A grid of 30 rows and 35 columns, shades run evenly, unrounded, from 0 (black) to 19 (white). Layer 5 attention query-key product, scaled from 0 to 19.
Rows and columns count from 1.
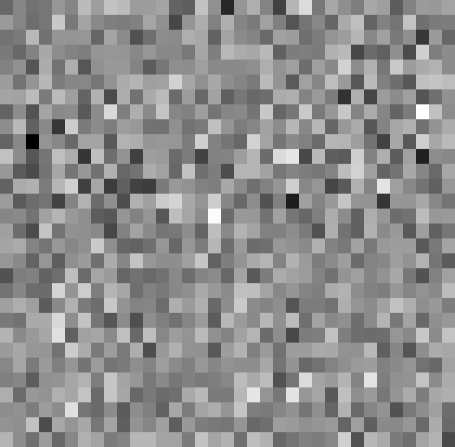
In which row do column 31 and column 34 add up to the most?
5
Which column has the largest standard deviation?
33
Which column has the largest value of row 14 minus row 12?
14
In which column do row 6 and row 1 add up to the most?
24
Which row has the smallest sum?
19
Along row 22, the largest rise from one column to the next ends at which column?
18
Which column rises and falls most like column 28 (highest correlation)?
32
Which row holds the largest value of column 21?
8
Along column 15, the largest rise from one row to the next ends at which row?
12
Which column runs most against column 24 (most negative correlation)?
22
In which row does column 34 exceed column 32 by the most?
6
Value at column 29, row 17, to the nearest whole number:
9
